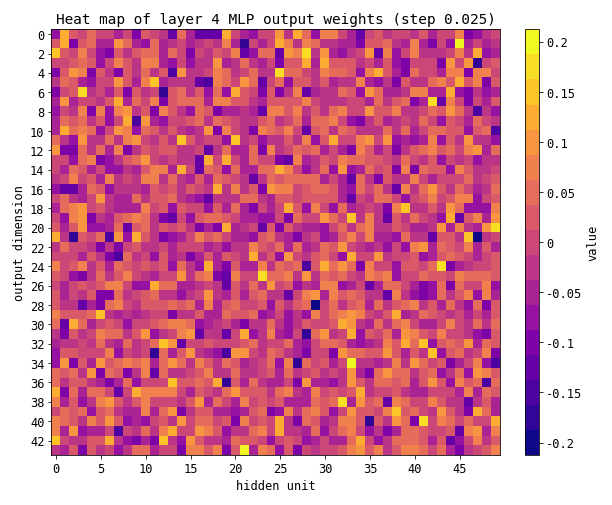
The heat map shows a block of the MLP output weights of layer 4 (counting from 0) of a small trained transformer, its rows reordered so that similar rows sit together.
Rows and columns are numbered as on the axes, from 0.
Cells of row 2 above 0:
21
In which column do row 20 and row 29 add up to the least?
23
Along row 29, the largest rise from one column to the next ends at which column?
29
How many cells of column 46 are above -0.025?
23
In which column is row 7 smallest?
43
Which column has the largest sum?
10
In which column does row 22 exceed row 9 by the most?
9
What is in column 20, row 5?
0
